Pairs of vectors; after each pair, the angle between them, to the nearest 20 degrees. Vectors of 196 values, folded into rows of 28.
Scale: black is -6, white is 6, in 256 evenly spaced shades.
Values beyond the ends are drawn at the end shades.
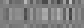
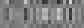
20 degrees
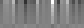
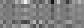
120 degrees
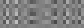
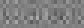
40 degrees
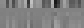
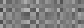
80 degrees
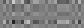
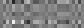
160 degrees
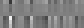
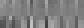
60 degrees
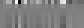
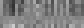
100 degrees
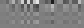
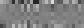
140 degrees
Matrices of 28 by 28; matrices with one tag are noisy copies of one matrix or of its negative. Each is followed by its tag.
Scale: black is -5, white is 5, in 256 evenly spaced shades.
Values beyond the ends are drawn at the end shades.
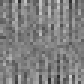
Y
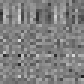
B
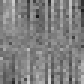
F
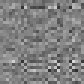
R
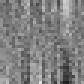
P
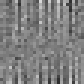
Y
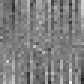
F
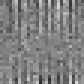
Y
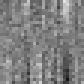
P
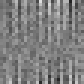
Y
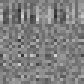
B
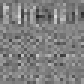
B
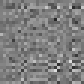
R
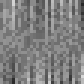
F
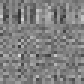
B
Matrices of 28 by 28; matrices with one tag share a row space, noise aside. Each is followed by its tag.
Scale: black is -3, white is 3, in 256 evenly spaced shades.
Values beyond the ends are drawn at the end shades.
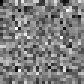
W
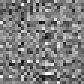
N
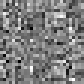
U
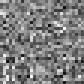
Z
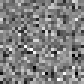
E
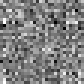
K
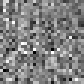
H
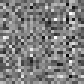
U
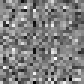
H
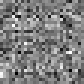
W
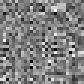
U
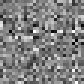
E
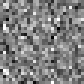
H
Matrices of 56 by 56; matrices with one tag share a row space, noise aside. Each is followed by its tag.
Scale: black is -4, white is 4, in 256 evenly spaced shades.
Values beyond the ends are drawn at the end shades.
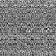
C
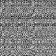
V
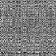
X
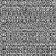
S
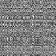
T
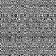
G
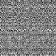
G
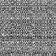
V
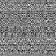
C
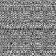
T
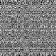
G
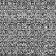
C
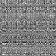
S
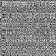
S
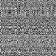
G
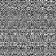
C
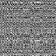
T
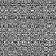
C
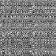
V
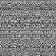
G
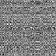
T
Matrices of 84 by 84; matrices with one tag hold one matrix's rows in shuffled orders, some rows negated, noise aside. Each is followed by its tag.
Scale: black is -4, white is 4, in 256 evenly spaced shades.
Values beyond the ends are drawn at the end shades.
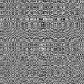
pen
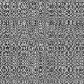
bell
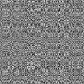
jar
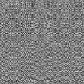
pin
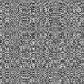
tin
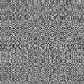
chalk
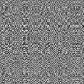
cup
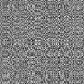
jar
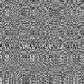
tin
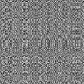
cup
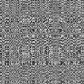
tin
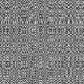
bell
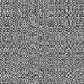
bell
